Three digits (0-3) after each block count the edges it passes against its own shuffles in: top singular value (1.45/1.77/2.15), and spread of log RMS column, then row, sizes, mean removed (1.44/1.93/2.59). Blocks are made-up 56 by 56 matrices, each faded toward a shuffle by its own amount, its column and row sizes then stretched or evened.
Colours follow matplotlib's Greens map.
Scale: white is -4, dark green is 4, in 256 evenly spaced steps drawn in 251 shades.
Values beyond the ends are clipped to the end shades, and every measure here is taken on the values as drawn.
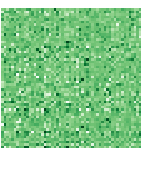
3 2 1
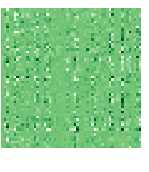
2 3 2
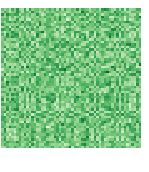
3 0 1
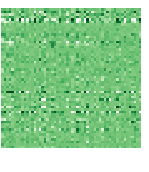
3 2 3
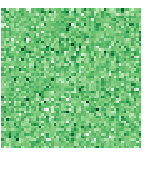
0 0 1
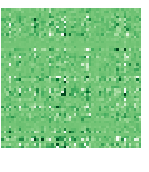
1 2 3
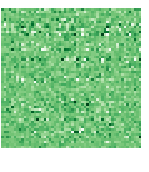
1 1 2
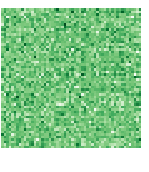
2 0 0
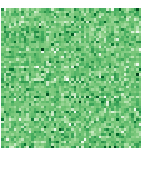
2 0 1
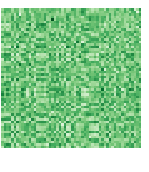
3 0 2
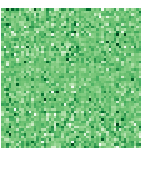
0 1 2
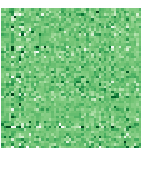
2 1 2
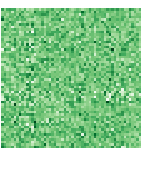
0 2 1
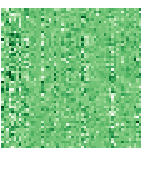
2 3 0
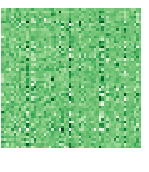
3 3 1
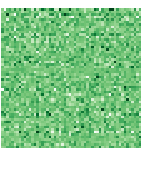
1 0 2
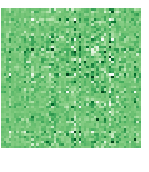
0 3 2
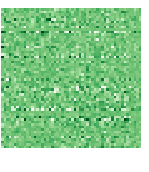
0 1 3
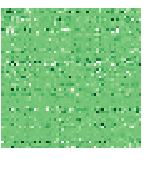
0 1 3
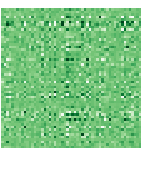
3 2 3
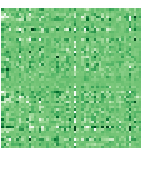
2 3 3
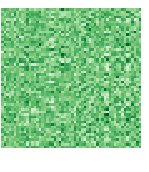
2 2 0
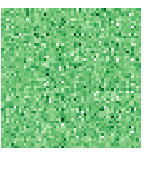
0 1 1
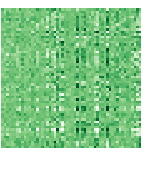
3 3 2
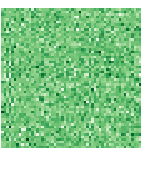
2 0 1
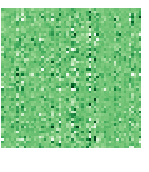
1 3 1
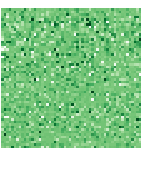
0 0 1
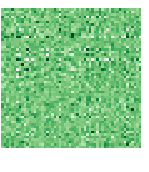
2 2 2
